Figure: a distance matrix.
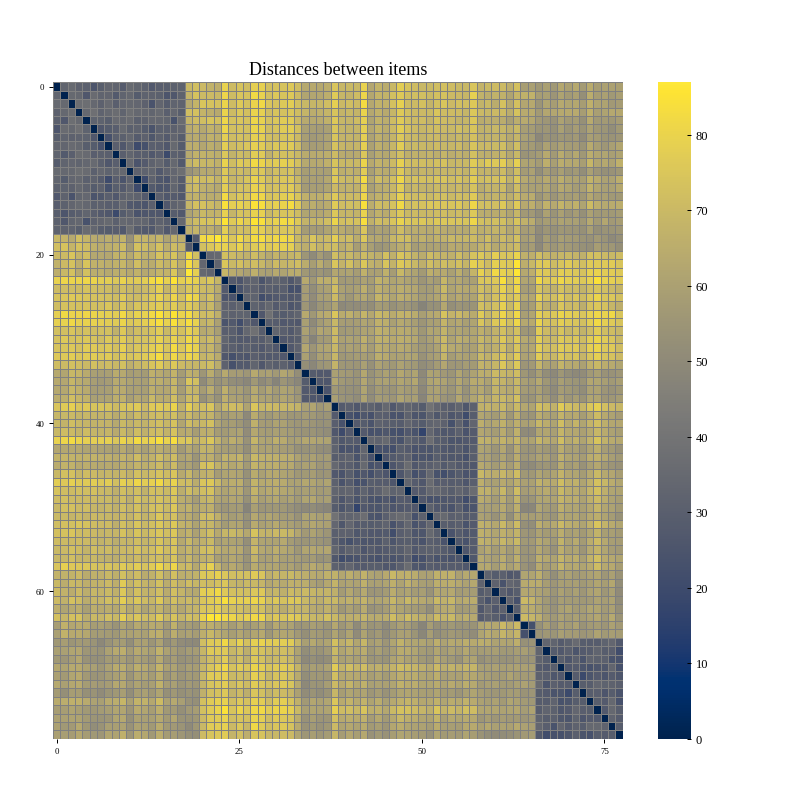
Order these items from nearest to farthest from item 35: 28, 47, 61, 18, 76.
28, 76, 47, 61, 18
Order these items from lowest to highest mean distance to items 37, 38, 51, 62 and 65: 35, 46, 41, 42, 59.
41, 46, 42, 35, 59
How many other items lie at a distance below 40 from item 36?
3
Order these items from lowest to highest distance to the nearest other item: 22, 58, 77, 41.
41, 77, 58, 22
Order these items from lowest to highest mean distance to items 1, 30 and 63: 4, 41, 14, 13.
4, 13, 14, 41
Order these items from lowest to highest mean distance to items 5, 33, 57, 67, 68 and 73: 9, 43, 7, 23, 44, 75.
75, 43, 44, 7, 9, 23
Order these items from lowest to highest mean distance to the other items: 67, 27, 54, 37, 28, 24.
54, 67, 37, 24, 28, 27
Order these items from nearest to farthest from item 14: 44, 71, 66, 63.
66, 71, 44, 63
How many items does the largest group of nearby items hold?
20
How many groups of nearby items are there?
9
